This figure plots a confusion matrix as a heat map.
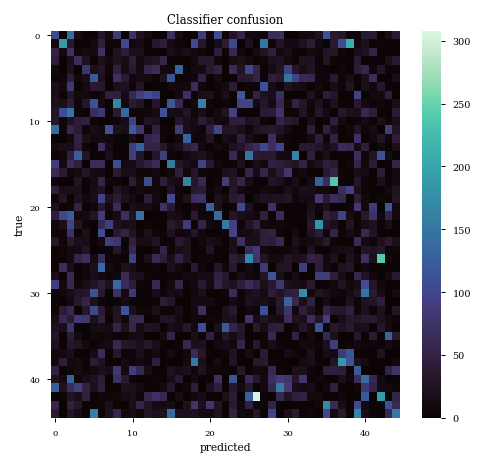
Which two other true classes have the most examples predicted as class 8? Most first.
29, 15
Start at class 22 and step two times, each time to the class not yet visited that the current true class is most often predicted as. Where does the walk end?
19
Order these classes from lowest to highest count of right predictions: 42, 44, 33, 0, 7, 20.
7, 33, 0, 20, 44, 42
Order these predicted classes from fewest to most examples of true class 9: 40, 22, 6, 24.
24, 22, 40, 6
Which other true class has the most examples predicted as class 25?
26
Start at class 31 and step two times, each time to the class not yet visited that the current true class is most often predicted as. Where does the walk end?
32
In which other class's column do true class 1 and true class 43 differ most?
38
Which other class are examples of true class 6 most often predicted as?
27
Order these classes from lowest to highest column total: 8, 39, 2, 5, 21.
21, 5, 39, 8, 2
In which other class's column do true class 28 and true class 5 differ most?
30
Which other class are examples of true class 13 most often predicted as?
11
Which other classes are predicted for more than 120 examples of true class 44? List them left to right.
5, 15, 39
